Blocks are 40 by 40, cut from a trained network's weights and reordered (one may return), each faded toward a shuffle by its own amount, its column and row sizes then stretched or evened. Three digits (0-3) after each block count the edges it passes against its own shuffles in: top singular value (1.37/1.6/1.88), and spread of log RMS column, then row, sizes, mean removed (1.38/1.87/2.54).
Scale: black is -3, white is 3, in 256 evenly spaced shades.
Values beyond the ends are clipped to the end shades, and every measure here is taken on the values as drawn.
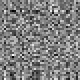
3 1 1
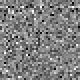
1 0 0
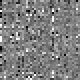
1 3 0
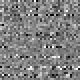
0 0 3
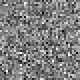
0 1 1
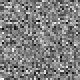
2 1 1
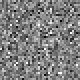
0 1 0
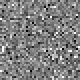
0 0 1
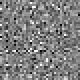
1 2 1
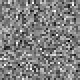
0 0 0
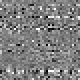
3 1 3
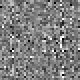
0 3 1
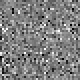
1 1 2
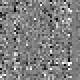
0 3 1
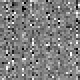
1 3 0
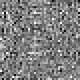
2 1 1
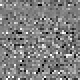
0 0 3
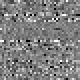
0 0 3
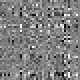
3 3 2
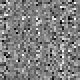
1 3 0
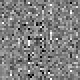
1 2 0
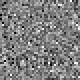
1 0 1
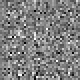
1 2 1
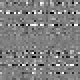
2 1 3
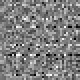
3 1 2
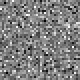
0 0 0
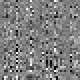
2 3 1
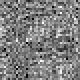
2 1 0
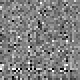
2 2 1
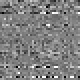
2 1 3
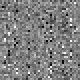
0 2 0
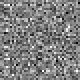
3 0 1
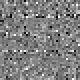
0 1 2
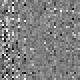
0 3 0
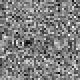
2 1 0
